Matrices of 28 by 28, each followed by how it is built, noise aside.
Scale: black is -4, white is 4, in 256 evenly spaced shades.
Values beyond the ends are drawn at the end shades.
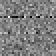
uneven rows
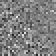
lower triangular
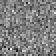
noise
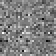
uneven rows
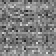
blocks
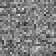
blocks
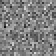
repeating columns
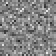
repeating columns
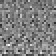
repeating columns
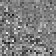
lower triangular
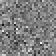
lower triangular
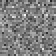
repeating columns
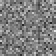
repeating rows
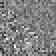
lower triangular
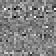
uneven rows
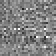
low rank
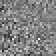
lower triangular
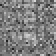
blocks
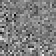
lower triangular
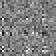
low rank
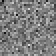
noise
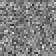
repeating columns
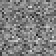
repeating columns
